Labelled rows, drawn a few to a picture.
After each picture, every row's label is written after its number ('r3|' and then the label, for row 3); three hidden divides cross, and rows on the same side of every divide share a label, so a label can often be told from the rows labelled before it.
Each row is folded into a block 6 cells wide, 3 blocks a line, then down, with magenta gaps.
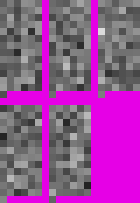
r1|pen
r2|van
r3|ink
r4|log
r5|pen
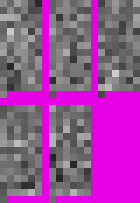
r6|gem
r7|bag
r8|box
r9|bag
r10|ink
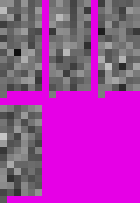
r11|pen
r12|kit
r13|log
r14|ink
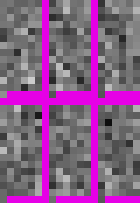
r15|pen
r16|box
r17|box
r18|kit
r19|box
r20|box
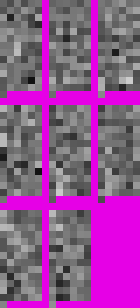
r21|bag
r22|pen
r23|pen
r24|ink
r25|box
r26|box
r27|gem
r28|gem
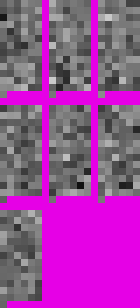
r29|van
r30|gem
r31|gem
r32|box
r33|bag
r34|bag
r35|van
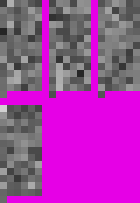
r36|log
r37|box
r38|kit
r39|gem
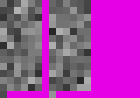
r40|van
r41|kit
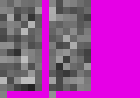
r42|pen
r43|gem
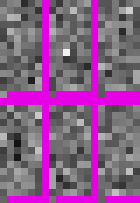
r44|kit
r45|bag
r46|bag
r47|van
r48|ink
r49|ink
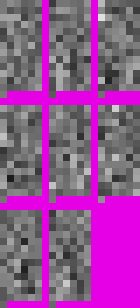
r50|kit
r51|box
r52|gem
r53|ink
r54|pen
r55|kit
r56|bag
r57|box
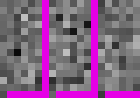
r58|pen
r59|bag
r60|box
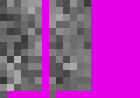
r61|box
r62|gem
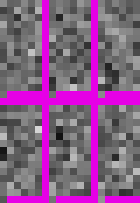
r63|van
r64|bag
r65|gem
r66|van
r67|pen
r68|pen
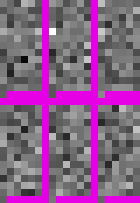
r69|ink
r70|ink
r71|ink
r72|van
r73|van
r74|van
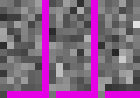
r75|van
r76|log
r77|pen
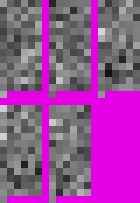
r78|pen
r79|box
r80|ink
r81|ink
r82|gem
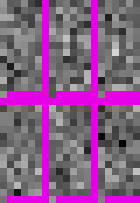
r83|gem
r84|bag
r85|bag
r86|log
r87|gem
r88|log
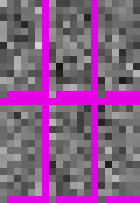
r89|van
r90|ink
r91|bag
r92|kit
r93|gem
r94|box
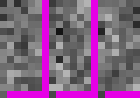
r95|box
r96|box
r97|kit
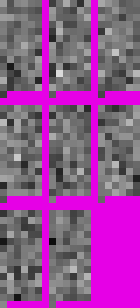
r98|gem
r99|log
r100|kit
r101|bag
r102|ink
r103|van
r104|log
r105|log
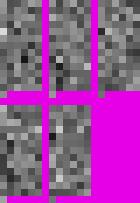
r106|ink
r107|gem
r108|kit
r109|gem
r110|log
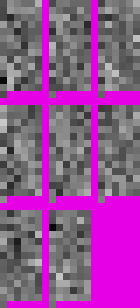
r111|box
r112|kit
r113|box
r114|gem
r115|kit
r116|box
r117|van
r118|box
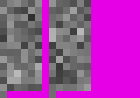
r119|log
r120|ink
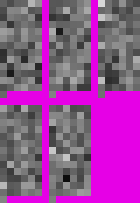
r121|ink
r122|van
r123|gem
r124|gem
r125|kit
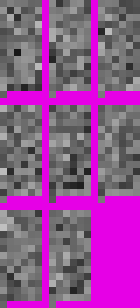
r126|pen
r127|ink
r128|kit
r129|ink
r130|bag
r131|bag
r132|gem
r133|bag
